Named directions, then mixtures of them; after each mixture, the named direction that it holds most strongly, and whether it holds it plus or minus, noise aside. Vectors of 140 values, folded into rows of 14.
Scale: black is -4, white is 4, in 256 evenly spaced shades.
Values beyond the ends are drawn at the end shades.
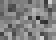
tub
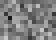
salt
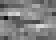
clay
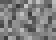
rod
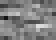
clay, plus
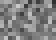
rod, minus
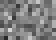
rod, plus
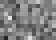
salt, minus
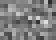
tub, minus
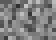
rod, plus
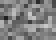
rod, minus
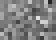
tub, minus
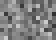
salt, plus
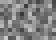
rod, minus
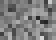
tub, plus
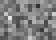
salt, minus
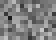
salt, plus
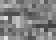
clay, minus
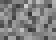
rod, plus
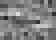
clay, plus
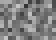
rod, minus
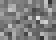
tub, minus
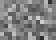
tub, minus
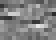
clay, plus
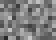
rod, plus
